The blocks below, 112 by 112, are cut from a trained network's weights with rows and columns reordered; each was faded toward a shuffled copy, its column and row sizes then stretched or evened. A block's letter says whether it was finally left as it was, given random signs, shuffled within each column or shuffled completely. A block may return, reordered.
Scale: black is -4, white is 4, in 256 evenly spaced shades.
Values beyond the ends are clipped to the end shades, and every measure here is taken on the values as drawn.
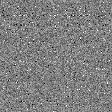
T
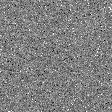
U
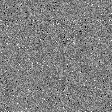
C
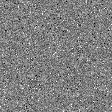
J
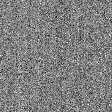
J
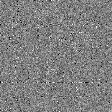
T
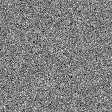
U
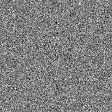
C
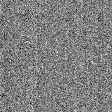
J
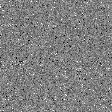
C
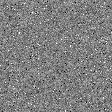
J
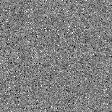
T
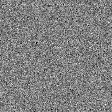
C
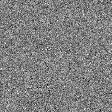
C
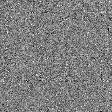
C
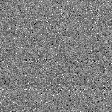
T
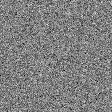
U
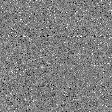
C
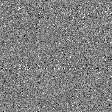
C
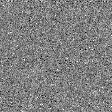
C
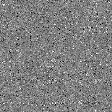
T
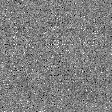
T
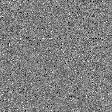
C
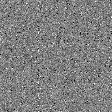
J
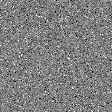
J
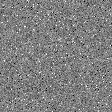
U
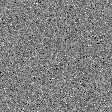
U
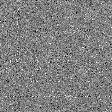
C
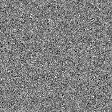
C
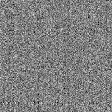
T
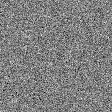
U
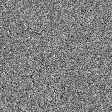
U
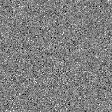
T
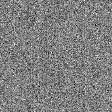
J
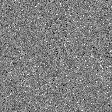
J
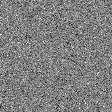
U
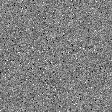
J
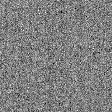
J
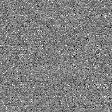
T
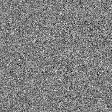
C
